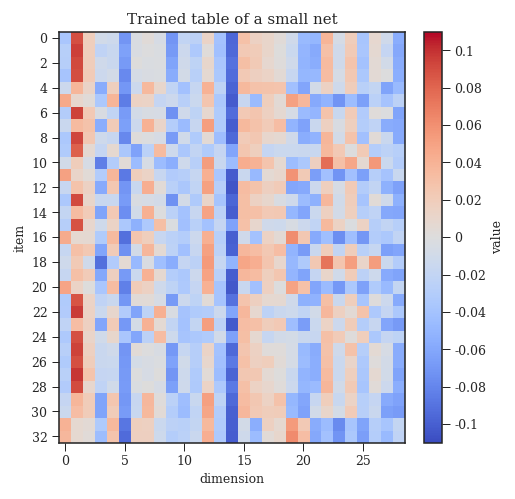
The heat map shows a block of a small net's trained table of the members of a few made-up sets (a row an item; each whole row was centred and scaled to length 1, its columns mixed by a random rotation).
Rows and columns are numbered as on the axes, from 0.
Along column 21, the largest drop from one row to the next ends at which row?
11
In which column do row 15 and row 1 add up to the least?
14
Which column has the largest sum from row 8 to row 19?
1
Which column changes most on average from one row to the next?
19
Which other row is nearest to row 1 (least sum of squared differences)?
27
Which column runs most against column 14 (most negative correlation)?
6
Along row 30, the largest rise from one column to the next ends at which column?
15
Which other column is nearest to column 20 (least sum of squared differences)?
28
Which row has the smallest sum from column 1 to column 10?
18
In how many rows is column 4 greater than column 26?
19
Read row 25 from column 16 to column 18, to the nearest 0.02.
0.02 0 0
